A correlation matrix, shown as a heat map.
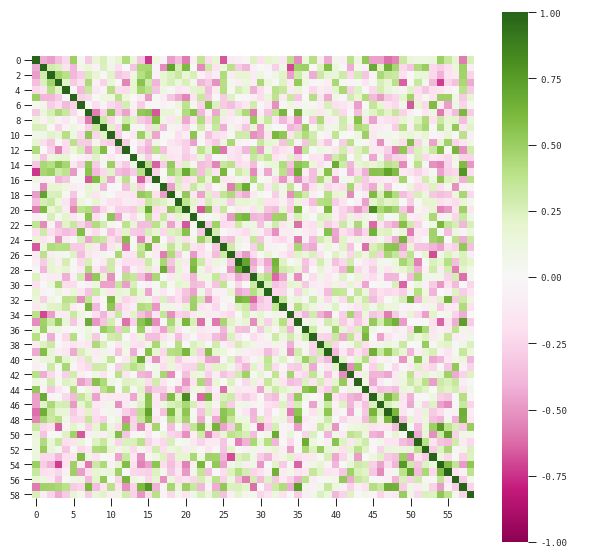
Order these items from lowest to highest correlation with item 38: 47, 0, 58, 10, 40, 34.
34, 40, 0, 10, 47, 58
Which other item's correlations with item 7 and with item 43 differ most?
8
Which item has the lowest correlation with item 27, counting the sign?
51
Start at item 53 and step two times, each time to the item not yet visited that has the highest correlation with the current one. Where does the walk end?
23
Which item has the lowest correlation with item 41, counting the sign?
42
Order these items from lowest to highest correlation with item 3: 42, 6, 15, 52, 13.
6, 42, 52, 13, 15
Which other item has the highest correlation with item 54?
49
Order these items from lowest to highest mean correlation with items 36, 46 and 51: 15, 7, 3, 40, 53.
53, 15, 7, 3, 40
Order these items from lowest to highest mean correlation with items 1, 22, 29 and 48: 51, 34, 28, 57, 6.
34, 28, 6, 57, 51
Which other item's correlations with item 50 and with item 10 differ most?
11
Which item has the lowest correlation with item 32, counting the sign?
29
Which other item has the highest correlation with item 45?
20
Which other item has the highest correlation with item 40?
14
